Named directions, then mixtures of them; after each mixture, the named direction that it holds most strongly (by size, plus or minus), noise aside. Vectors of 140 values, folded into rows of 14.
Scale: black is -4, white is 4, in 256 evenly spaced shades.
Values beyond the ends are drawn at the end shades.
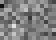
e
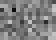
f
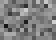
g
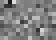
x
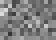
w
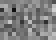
f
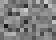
g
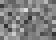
e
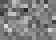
g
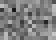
f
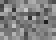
e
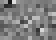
x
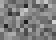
g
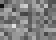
e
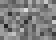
g
